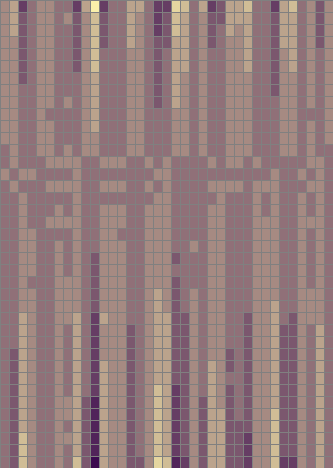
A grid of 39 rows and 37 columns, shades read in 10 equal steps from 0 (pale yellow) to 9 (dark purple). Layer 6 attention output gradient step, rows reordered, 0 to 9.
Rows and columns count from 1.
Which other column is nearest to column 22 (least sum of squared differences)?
4
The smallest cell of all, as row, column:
1, 11
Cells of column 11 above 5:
18
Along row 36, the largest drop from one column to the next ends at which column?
12
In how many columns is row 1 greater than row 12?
9
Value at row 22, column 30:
4
